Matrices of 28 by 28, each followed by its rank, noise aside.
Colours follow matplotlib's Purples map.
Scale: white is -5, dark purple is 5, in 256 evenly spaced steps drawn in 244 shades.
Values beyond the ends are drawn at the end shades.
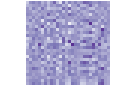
five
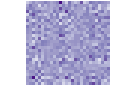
six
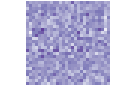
six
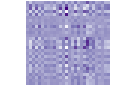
two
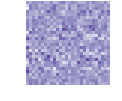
four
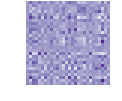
three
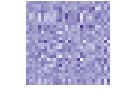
three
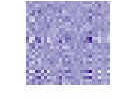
two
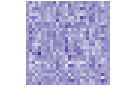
six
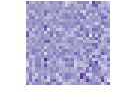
five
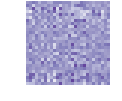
four
